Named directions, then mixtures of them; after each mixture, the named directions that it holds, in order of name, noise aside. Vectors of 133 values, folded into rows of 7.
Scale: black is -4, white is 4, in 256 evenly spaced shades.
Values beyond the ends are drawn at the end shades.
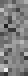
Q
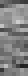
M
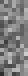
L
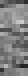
M.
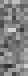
L, M, Q.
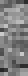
M, Q.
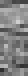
M.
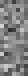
L, M, Q.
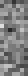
L, M, Q.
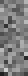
L, Q.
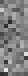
L, Q.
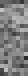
L, M, Q.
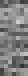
L, M.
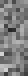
L, Q.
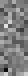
Q.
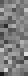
L, Q.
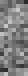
M, Q.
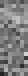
L, M, Q.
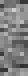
M, Q.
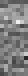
L, M, Q.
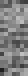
L, M, Q.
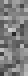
L, Q.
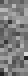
L, M, Q.
